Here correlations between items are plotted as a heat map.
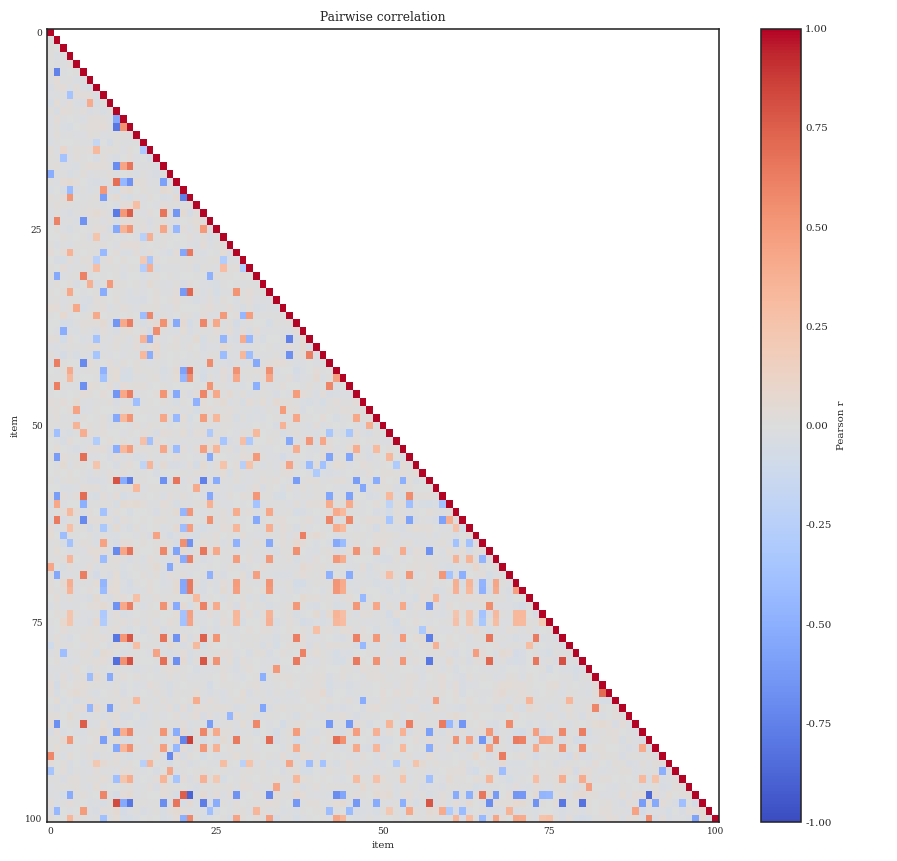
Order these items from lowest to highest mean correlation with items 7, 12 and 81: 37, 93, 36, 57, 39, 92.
57, 39, 92, 93, 36, 37
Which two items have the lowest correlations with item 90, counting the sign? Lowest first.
97, 20
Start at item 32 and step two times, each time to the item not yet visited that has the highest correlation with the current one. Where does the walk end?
6
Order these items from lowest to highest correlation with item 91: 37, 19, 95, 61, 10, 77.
10, 19, 61, 95, 37, 77
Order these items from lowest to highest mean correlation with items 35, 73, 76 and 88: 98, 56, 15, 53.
98, 56, 15, 53
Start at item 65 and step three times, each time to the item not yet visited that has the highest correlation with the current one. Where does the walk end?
8
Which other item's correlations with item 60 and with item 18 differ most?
92
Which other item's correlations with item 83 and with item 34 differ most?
84
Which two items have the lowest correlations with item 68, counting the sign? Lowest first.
18, 94
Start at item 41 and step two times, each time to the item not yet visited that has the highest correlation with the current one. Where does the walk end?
52
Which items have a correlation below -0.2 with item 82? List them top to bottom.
6, 9, 32
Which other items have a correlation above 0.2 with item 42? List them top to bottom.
1, 24, 45, 60, 62
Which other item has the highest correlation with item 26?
36
